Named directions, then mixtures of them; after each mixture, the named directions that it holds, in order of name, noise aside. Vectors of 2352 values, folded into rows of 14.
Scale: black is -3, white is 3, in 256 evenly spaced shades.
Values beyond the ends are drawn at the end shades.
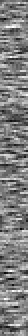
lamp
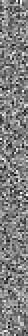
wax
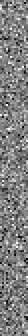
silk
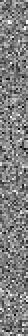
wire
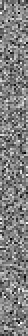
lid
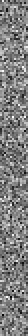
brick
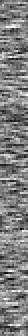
lamp.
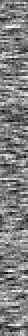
lamp.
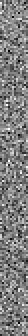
lid, silk, wire.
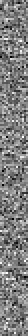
lamp, lid, silk.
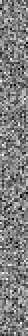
brick, lid, silk.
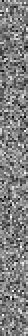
brick.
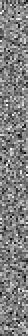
lid, silk.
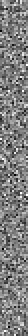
wax.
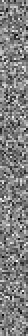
brick.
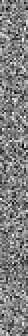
brick, wax, wire.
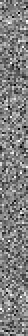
lid, wire.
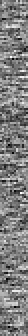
lamp, wax.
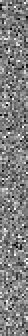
silk.
